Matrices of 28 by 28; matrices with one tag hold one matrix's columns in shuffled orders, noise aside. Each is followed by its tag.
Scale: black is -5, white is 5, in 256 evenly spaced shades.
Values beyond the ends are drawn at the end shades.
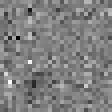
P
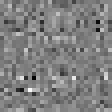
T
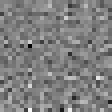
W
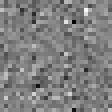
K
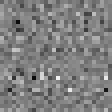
T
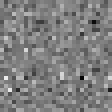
T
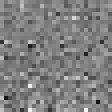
W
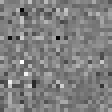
P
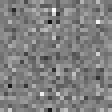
K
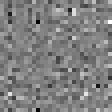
K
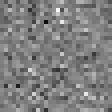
K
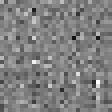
P
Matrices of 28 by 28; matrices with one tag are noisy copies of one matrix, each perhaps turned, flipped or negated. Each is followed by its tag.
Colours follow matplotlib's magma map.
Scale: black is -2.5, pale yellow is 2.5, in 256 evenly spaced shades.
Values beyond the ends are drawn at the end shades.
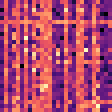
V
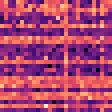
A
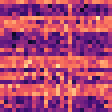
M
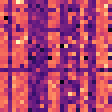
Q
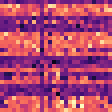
M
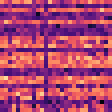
A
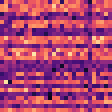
V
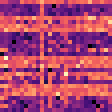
M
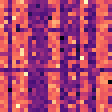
Q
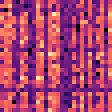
V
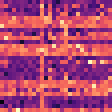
M
